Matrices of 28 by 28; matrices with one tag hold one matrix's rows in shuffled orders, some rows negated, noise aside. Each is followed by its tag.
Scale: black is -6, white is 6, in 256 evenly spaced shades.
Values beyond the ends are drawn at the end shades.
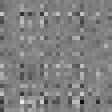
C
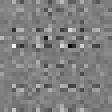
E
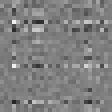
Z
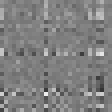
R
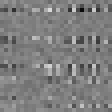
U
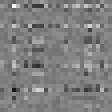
Z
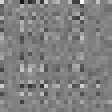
C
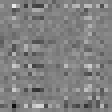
Z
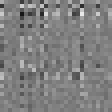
C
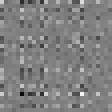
C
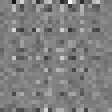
E
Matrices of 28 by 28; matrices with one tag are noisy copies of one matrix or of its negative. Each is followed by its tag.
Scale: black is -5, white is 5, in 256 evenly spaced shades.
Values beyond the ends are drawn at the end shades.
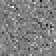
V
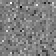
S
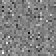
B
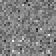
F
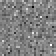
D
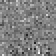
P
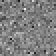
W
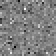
W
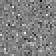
V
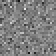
W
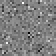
B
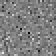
B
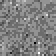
P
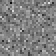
S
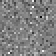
D
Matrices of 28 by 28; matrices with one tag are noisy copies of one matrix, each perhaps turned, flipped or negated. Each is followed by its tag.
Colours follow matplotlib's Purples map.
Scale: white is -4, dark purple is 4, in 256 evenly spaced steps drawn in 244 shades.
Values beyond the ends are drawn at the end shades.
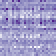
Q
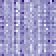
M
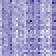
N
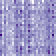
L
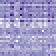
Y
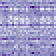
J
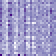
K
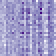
K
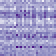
Q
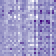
Y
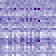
Q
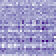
K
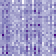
L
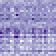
Y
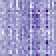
J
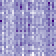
L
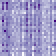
L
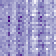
Q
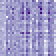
K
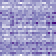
L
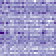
L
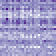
Q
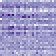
K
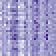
Q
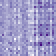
Y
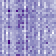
J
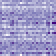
L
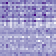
Y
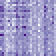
N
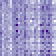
N
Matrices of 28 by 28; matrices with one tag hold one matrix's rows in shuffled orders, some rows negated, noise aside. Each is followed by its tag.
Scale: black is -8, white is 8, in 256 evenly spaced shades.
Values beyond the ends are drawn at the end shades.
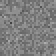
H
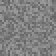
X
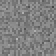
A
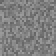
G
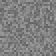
A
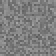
X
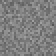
G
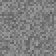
A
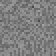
A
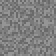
A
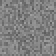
A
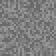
A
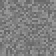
X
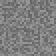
G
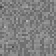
A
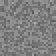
X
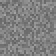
H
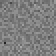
A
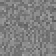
H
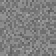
H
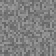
A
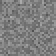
G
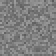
X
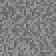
G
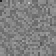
X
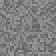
X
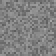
X
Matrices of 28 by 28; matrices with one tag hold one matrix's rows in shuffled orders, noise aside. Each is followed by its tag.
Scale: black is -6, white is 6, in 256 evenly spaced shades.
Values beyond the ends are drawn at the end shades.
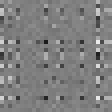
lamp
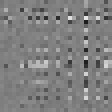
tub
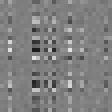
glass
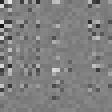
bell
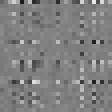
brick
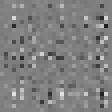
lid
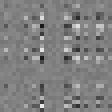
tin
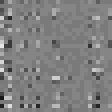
bell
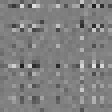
brick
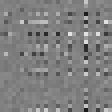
tub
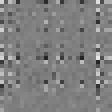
lamp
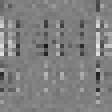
lamp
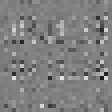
lid
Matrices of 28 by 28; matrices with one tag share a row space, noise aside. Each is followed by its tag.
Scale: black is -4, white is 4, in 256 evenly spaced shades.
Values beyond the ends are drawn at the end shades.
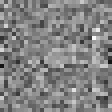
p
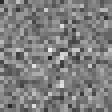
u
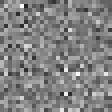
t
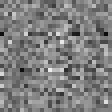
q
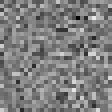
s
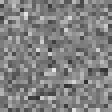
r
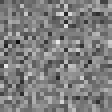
t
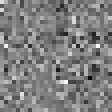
s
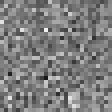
u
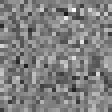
s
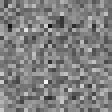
u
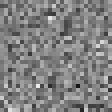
r
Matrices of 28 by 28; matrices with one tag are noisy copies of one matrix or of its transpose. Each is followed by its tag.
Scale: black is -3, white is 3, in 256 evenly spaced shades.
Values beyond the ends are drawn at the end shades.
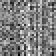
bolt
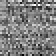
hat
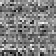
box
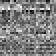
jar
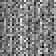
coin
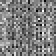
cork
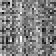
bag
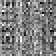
bag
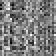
jar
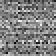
coin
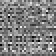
cork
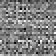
coin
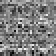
box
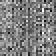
cork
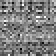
bag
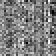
box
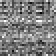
bag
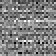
coin
